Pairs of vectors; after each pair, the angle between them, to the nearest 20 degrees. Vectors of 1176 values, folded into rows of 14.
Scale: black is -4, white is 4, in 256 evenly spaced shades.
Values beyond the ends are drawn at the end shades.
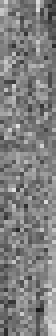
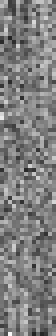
80 degrees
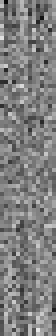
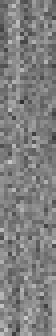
120 degrees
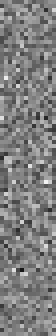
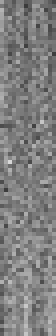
60 degrees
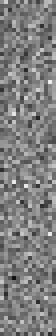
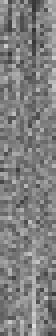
60 degrees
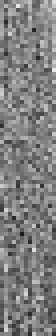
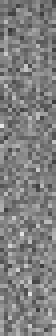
140 degrees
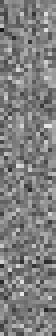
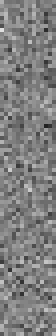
160 degrees
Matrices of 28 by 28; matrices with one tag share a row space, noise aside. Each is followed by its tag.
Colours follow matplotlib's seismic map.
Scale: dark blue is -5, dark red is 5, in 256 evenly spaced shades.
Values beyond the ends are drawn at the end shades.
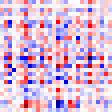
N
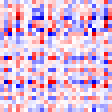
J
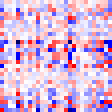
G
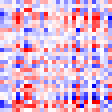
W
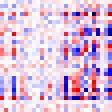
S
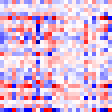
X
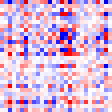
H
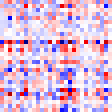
H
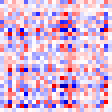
H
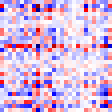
X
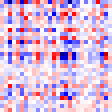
H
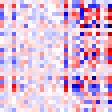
S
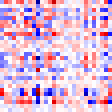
X
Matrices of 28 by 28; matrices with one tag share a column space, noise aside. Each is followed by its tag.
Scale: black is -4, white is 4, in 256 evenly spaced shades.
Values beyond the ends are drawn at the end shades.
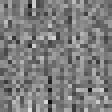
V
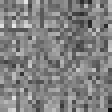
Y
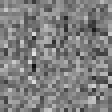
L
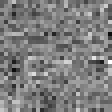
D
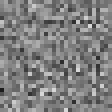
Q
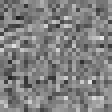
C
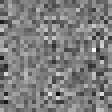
Q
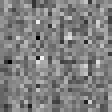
V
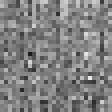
Y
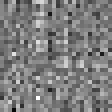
Y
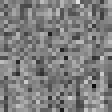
D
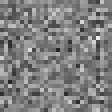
Q
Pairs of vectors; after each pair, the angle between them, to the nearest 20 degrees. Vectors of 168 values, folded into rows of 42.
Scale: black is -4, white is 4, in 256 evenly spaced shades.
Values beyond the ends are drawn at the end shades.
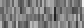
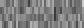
20 degrees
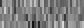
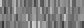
160 degrees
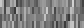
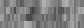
60 degrees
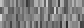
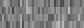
100 degrees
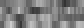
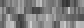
20 degrees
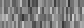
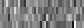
100 degrees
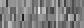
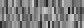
80 degrees
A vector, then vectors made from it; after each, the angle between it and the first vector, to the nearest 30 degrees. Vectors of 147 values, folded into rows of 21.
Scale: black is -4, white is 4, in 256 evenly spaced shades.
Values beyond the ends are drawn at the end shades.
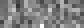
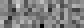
150 degrees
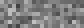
60 degrees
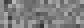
120 degrees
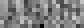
150 degrees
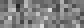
30 degrees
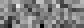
150 degrees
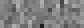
150 degrees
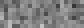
60 degrees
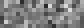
90 degrees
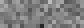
120 degrees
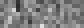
30 degrees
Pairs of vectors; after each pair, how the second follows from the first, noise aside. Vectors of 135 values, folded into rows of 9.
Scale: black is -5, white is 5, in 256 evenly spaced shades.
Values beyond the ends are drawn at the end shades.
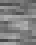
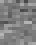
wrapped around, partly zeroed.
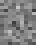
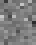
wrapped around, negated, partly zeroed.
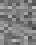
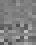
wrapped around, partly zeroed.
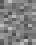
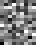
wrapped around, scaled up.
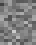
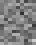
reversed, negated.
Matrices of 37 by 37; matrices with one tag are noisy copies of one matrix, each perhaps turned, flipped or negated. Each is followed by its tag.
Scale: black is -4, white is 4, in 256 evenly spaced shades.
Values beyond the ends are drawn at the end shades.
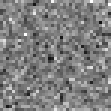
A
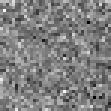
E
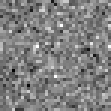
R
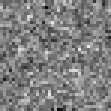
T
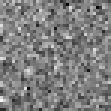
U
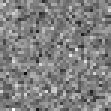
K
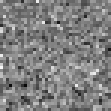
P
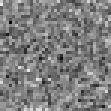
A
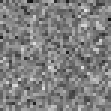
P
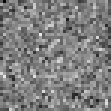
A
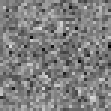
R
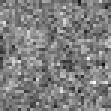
T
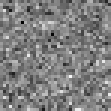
E
